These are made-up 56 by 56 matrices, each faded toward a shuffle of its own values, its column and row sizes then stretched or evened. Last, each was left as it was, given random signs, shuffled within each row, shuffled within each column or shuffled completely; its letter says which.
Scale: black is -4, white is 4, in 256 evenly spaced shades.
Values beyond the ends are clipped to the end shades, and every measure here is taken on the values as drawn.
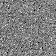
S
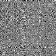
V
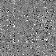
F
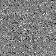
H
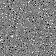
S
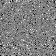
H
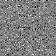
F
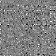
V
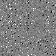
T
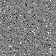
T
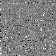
F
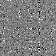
F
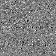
H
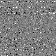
H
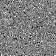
H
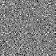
V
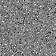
S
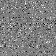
H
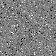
S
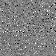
H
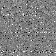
H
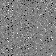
T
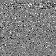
H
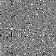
F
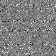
H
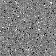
S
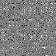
V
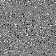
H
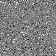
H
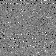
H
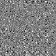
V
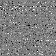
H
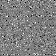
H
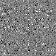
F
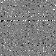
F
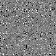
F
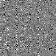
V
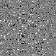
V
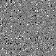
F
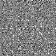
F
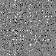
F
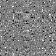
V
